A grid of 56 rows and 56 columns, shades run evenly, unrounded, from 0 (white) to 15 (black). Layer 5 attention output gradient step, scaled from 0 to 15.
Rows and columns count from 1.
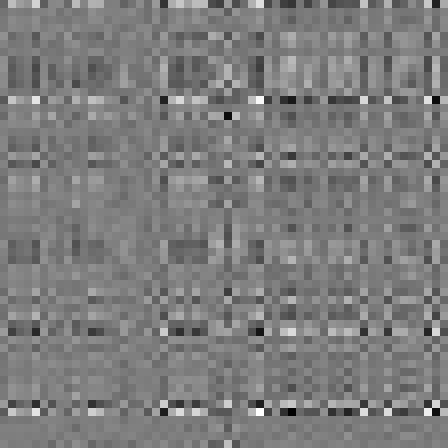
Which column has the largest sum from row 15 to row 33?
29
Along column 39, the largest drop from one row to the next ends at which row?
51
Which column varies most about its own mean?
33
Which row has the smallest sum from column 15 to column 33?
52
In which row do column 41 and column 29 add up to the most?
15
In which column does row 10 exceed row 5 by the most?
27
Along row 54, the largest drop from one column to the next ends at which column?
30
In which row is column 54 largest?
42
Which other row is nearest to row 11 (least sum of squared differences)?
31
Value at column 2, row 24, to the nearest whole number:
6
